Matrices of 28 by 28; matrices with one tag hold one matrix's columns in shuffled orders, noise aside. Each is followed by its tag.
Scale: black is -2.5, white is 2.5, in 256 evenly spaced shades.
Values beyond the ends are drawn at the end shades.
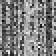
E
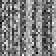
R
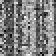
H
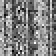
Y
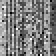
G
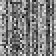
H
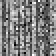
E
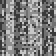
E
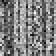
E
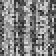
Y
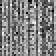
E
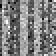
H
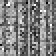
E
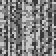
R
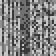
Y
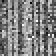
G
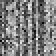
Y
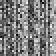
G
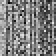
R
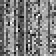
H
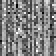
G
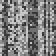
E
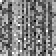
Y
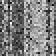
R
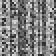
H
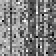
G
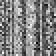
E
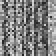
E
